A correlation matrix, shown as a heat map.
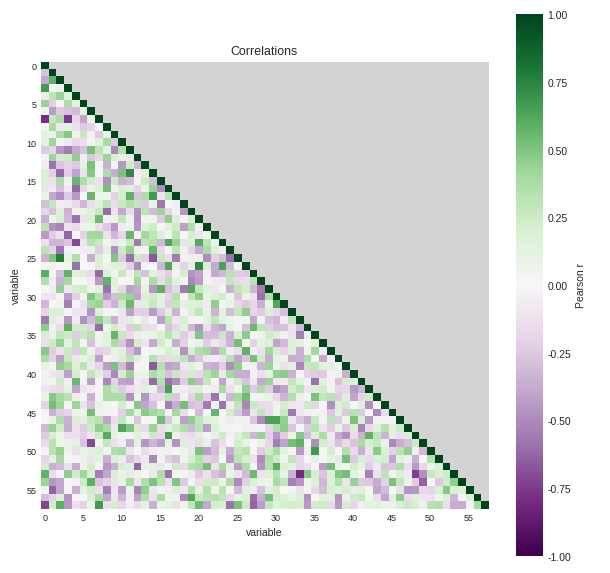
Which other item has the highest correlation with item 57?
7
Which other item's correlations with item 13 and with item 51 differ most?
45
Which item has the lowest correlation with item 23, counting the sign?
4
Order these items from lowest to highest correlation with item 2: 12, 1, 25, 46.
12, 46, 1, 25
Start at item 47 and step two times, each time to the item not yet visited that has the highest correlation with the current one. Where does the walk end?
14
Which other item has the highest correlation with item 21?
52
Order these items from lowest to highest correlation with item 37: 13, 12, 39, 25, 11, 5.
12, 11, 25, 13, 39, 5
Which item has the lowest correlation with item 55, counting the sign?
1
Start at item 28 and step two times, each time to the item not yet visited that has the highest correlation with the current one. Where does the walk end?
48
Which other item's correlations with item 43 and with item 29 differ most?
8
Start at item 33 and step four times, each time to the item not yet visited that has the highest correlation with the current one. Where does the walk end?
20
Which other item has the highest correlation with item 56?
19
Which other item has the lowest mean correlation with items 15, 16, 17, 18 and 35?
41
